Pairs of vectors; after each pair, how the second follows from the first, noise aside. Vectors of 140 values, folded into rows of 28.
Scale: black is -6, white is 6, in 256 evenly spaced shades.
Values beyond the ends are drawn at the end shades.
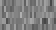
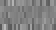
reversed, negated, partly zeroed.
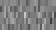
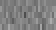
negated, shrunk.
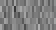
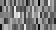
negated, scaled up.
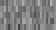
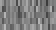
reversed.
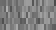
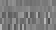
reversed, negated, partly zeroed.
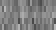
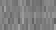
shrunk.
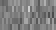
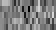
negated, scaled up.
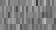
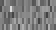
reversed.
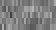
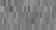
wrapped around, shrunk.
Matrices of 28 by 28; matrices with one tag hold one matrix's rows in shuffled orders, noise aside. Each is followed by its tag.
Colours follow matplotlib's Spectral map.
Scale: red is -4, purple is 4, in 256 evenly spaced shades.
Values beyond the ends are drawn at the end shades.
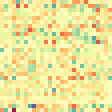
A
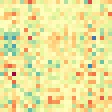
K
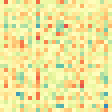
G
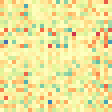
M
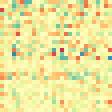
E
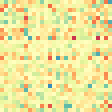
M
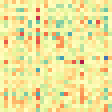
G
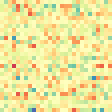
A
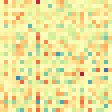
G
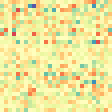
A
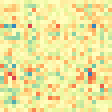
K
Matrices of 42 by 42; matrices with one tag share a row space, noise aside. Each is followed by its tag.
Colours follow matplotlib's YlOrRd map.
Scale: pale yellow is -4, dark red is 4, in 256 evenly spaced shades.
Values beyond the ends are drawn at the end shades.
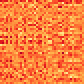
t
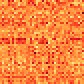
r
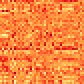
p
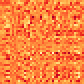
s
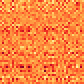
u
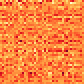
t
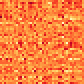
t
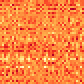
u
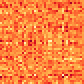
t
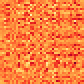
s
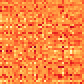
t
